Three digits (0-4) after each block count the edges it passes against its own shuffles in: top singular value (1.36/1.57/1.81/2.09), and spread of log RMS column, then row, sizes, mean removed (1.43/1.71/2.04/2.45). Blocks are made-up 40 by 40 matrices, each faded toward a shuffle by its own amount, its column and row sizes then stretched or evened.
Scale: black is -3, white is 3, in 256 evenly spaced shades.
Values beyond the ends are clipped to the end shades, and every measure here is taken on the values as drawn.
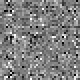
2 3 2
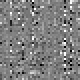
1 4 2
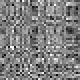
4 1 2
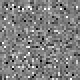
0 0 1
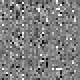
0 4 0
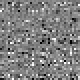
1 2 4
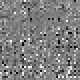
0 4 3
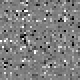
0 2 3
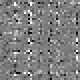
3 4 4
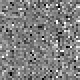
1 1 0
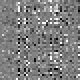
4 4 1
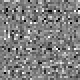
1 1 3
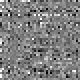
3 2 3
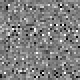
0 0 3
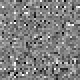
0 1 3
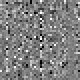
1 4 0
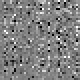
1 4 1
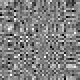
4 2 1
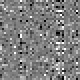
3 4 0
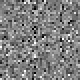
0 2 0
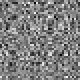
4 0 4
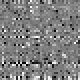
4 1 4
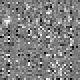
2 4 1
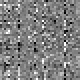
3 4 0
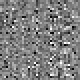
3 4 2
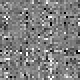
1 4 3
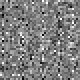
1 3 0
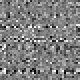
3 1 4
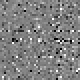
1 2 2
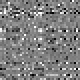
4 0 4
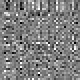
4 4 2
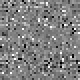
1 0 1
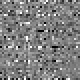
0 2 4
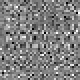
4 0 2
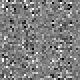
1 3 1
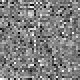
2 1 1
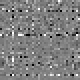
1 2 4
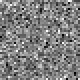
1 0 0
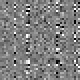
4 4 1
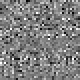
2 0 3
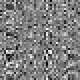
4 4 0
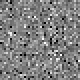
0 2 2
